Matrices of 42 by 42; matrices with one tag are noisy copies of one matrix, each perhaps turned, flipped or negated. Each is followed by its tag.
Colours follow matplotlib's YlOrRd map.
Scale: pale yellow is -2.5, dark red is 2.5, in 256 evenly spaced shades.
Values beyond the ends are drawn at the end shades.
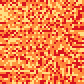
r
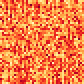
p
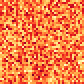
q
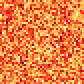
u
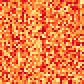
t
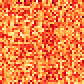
t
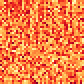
r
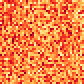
u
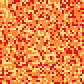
u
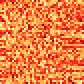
r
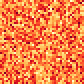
q
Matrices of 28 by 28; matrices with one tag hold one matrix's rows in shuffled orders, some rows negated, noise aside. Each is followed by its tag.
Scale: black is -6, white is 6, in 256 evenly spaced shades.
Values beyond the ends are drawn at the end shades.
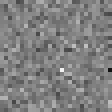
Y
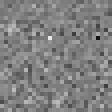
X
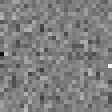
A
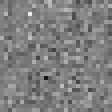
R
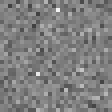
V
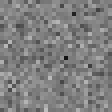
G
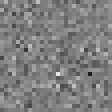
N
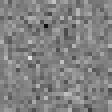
R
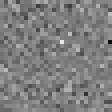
Y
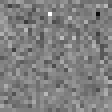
X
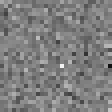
Y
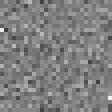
A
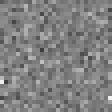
A
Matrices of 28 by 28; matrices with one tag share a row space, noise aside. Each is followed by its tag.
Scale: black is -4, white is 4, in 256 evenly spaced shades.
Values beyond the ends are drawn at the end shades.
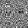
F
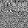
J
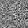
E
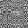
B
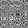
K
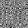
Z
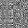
K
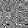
F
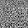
J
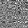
E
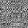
B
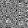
F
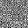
B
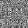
B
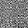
J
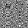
F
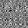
Z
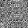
B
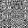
B
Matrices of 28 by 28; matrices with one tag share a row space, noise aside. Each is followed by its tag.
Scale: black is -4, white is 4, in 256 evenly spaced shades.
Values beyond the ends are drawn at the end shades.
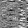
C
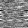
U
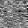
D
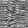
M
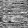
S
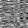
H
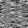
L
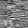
M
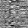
M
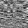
D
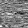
U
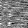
S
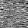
D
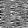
L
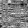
S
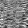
D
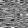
H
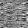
D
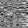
D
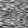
H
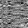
S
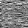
U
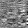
C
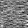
D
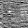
S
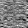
D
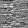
M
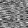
H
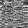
U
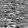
M
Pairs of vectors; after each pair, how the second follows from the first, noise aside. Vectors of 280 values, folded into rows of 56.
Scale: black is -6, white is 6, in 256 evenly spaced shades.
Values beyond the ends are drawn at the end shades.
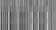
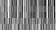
reversed, scaled up.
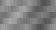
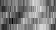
wrapped around, negated, scaled up.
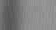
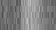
wrapped around, negated.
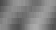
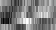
wrapped around, negated, scaled up.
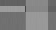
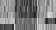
wrapped around, negated, scaled up.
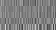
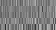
negated.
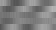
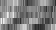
reversed, scaled up.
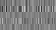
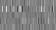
negated, partly zeroed.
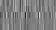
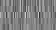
negated.
